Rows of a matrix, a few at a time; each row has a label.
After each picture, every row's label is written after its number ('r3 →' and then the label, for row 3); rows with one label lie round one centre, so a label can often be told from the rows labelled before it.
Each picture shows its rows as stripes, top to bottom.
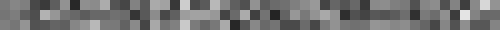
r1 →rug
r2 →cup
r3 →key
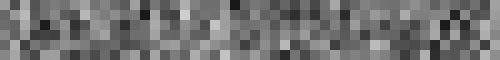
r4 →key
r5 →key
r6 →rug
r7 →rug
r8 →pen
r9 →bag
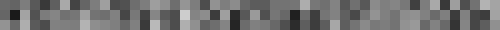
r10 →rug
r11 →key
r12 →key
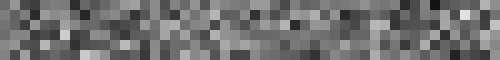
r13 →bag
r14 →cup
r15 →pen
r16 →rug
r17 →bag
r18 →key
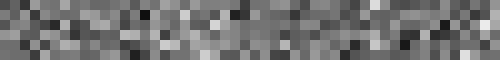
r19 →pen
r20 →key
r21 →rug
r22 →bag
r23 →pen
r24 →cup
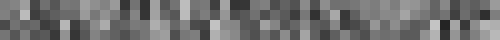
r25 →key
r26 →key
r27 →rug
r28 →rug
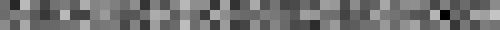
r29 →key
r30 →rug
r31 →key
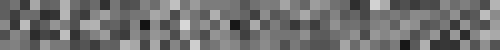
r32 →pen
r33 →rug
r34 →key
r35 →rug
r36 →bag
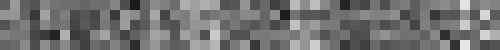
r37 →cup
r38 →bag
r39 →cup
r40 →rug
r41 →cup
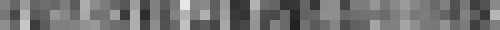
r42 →key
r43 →key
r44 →key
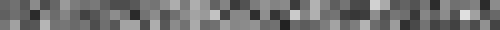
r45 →pen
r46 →cup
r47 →bag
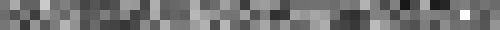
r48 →bag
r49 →cup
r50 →pen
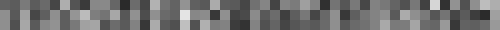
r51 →rug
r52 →key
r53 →key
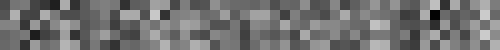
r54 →rug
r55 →bag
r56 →pen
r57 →rug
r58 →pen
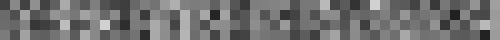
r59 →pen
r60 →key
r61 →rug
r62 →key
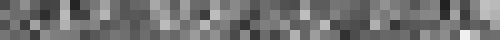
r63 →rug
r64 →rug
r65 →pen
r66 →cup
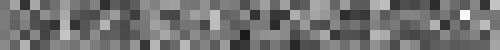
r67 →pen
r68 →cup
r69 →rug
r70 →pen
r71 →key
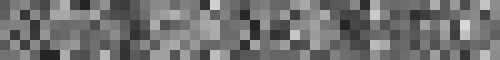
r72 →rug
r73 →pen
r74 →cup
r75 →cup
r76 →pen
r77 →rug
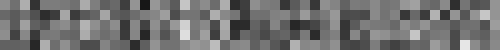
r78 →key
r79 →rug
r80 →key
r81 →key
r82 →cup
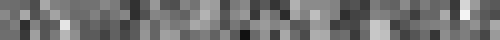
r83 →cup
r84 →cup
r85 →pen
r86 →pen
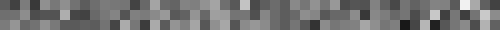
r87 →cup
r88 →rug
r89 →bag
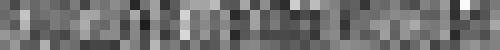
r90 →cup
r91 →key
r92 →key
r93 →key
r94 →bag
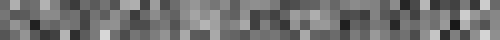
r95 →bag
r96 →cup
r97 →cup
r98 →rug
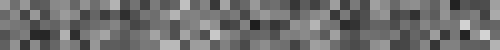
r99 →key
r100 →pen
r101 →cup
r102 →rug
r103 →pen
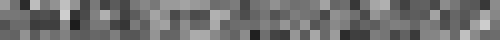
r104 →pen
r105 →rug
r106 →rug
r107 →cup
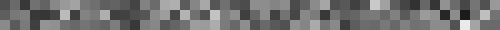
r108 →pen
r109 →rug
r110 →cup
